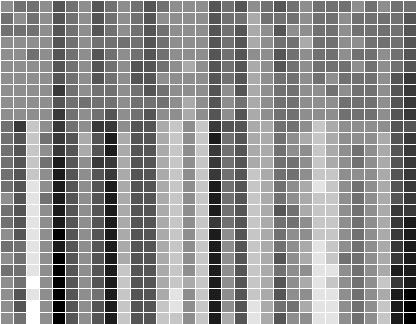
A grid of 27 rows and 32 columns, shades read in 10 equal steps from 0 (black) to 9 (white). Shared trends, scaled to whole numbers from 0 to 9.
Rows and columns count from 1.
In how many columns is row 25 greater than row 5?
14
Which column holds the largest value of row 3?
20
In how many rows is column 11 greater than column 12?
7
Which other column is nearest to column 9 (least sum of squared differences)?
17
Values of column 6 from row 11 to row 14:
4 3 3 3
